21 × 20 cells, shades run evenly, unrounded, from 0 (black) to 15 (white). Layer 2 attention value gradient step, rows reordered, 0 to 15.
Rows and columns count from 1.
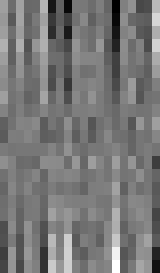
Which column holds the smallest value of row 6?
15
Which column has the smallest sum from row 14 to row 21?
20
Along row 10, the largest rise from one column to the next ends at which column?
18
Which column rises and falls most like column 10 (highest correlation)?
13
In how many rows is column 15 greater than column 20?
10
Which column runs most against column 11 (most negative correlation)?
2
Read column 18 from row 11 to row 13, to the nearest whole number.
7 7 6
